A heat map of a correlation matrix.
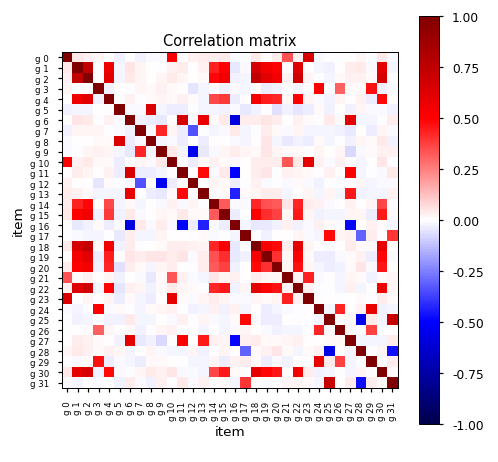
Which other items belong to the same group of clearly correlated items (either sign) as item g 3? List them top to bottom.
g 24, g 26, g 29
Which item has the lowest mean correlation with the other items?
g 16
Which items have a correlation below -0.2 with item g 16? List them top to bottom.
g 6, g 11, g 13, g 27
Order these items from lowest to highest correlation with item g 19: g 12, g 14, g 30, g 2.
g 12, g 14, g 30, g 2
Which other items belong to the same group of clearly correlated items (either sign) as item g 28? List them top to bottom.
g 17, g 25, g 31
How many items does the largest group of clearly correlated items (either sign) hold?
10
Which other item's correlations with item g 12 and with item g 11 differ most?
g 6
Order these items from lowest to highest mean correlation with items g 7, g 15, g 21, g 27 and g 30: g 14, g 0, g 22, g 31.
g 31, g 0, g 14, g 22
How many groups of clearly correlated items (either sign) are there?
7
